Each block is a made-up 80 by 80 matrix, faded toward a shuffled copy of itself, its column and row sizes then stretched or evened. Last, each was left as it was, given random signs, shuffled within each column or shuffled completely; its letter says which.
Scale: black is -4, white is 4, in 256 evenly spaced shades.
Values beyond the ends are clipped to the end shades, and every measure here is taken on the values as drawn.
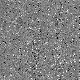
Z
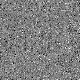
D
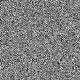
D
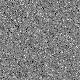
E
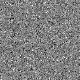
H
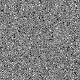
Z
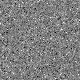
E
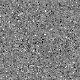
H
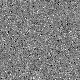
E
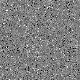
H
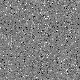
Z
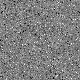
E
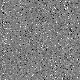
Z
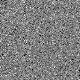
H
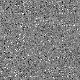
H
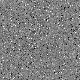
Z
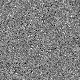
E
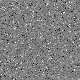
E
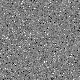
E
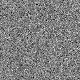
E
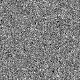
Z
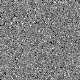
H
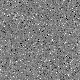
E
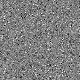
Z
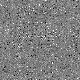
D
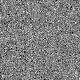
E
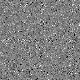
D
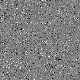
D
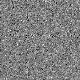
H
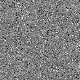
Z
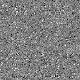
D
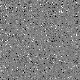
D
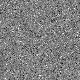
E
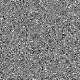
D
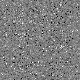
H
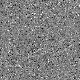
H
